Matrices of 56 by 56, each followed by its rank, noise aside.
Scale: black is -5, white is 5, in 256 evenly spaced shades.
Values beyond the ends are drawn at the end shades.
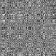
five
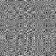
five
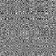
five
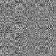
three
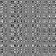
two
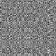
five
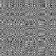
four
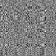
four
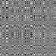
two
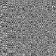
five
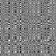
two
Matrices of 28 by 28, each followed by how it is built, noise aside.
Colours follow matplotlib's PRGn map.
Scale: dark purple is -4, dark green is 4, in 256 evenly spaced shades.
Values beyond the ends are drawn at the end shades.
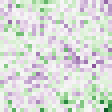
smooth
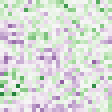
smooth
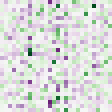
uneven columns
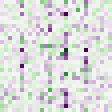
uneven columns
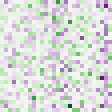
repeating rows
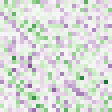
Toeplitz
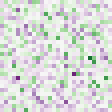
Toeplitz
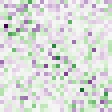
block diagonal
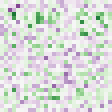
blocks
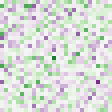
Hankel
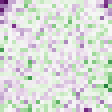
smooth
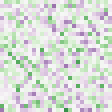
Toeplitz
